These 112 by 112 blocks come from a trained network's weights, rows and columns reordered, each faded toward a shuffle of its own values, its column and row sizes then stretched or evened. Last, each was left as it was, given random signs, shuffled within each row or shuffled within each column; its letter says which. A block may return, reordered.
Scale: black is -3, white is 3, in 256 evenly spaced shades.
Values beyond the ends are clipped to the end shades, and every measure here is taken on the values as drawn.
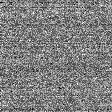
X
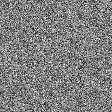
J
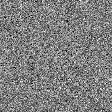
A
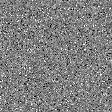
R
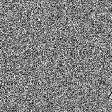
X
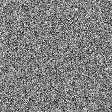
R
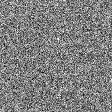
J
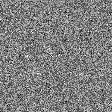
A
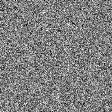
A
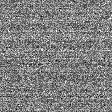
X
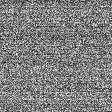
R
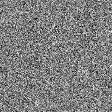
A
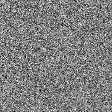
A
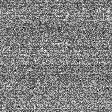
X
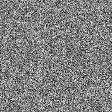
A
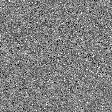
R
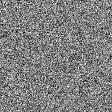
A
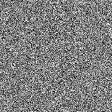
X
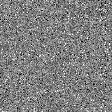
X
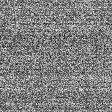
R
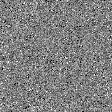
A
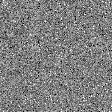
J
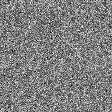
J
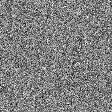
J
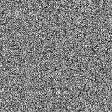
X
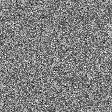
J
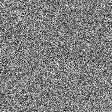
A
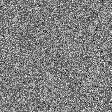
J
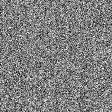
J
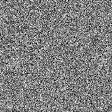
X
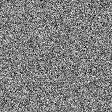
R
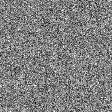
R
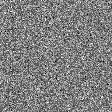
J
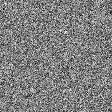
J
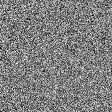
A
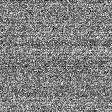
R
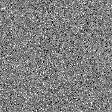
J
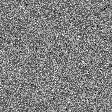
J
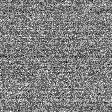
X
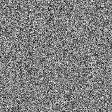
A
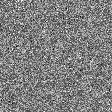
J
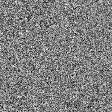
A
